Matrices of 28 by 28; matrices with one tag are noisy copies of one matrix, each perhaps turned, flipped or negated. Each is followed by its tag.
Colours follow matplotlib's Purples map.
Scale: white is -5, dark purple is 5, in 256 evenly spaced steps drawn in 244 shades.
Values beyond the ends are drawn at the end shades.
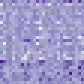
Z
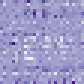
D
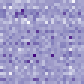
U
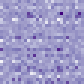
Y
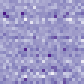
Y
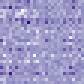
U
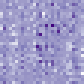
D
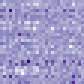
U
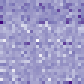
Z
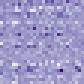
Y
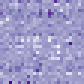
D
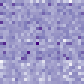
Z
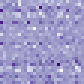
Y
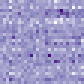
U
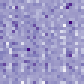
Y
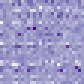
Y
